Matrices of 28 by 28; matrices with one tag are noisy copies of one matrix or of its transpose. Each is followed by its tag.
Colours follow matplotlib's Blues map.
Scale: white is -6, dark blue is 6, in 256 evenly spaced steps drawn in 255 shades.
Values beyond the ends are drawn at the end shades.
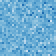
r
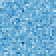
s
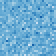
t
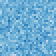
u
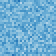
r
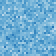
t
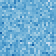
r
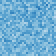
t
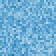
r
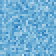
s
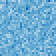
u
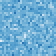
r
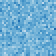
s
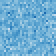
t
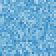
u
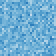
s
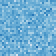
t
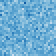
t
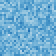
u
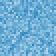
t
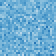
s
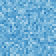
t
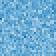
r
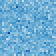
s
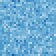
r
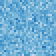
s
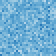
u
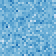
s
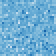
s
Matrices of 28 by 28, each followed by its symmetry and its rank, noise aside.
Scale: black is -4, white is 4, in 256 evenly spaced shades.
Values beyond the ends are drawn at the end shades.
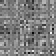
symmetric, rank three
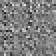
antisymmetric, rank six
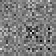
symmetric, rank three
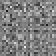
antisymmetric, rank six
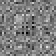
symmetric, rank three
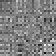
symmetric, rank three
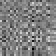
no symmetry, rank three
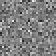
antisymmetric, rank six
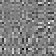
antisymmetric, rank four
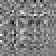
antisymmetric, rank four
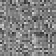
antisymmetric, rank six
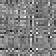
no symmetry, rank four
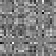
antisymmetric, rank four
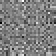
antisymmetric, rank six
